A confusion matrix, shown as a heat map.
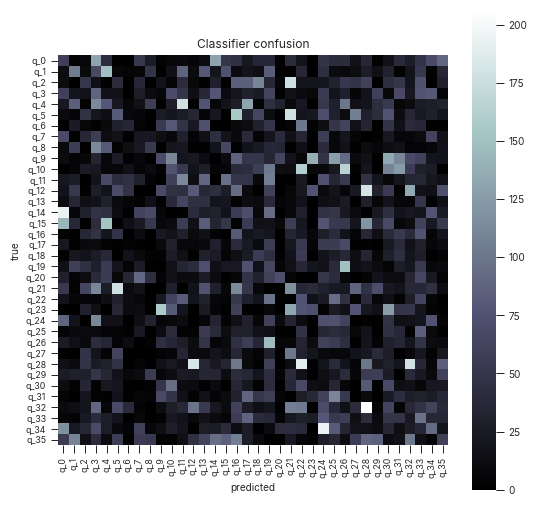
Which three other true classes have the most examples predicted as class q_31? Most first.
q_10, q_9, q_3
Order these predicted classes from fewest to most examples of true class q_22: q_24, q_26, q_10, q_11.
q_24, q_26, q_10, q_11
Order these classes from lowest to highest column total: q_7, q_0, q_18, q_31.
q_7, q_18, q_31, q_0
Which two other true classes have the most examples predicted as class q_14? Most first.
q_0, q_35
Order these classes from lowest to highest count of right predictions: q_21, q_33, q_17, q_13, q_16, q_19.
q_17, q_13, q_19, q_16, q_33, q_21
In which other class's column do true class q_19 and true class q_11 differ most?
q_26
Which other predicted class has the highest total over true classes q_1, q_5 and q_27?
q_21
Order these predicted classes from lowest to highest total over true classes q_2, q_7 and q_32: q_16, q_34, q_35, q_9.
q_9, q_35, q_34, q_16
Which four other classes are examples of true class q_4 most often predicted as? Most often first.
q_11, q_17, q_3, q_26
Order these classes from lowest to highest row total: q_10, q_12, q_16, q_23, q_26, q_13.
q_13, q_16, q_26, q_23, q_10, q_12
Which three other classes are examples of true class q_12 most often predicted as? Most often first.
q_28, q_32, q_16
